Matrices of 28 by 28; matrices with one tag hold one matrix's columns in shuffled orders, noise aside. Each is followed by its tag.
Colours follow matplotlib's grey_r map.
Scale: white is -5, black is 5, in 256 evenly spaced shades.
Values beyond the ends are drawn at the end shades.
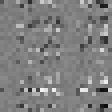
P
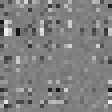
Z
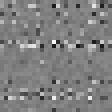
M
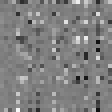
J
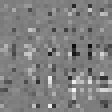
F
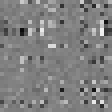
Z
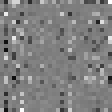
J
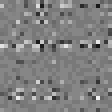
M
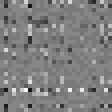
P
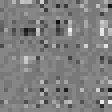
Z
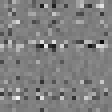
M
